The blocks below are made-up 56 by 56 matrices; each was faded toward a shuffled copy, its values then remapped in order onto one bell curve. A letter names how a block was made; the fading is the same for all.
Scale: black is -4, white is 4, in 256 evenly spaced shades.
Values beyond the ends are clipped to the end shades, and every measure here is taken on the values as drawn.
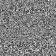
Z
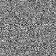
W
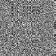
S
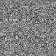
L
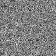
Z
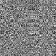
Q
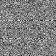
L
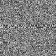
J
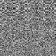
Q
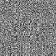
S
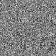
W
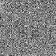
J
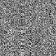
S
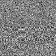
L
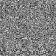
L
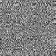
Q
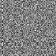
S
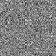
S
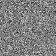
Z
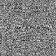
L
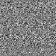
W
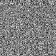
W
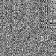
S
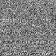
L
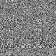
L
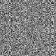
S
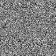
Z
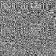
Q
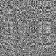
Q
